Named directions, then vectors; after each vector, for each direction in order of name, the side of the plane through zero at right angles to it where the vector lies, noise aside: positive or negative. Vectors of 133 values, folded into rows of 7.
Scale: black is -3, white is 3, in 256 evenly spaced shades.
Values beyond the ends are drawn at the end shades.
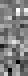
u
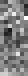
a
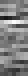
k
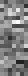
positive, positive, positive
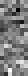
negative, negative, negative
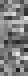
positive, positive, negative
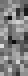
positive, positive, negative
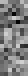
negative, negative, negative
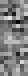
negative, negative, positive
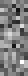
negative, negative, negative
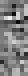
negative, negative, positive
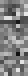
negative, negative, positive
